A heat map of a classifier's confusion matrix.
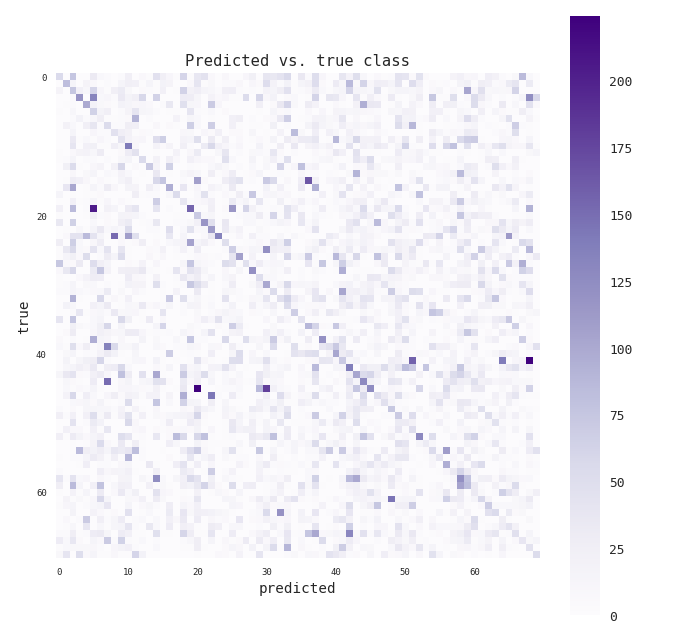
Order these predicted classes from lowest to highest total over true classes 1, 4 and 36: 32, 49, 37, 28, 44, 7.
28, 32, 7, 49, 37, 44
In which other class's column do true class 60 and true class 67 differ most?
7
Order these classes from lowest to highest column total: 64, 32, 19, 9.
32, 64, 9, 19
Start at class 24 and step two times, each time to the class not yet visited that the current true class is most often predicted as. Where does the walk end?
5
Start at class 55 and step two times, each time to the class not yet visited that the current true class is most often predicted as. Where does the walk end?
57
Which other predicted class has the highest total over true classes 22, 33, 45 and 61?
20
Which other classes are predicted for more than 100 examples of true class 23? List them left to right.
8, 10, 65
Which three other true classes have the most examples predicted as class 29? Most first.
45, 54, 3
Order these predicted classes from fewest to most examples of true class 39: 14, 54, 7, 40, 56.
14, 56, 54, 40, 7
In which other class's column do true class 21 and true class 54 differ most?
56
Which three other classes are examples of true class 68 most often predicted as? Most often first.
33, 41, 31
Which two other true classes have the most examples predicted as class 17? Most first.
52, 28
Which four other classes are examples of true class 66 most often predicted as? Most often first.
42, 37, 36, 18
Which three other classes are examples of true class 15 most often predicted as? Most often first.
36, 20, 30
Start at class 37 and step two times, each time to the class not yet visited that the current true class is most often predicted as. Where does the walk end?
58
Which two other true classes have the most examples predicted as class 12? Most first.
3, 43
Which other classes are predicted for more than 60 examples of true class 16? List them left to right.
2, 37, 49
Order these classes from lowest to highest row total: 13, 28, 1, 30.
13, 30, 1, 28
